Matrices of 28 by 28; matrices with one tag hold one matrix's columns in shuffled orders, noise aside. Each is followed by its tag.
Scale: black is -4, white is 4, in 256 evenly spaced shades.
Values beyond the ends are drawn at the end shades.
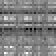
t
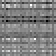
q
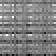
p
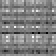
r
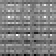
p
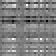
q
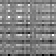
p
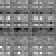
t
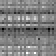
t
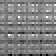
p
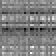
t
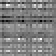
q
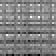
p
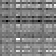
q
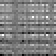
p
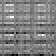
p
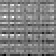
p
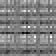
r
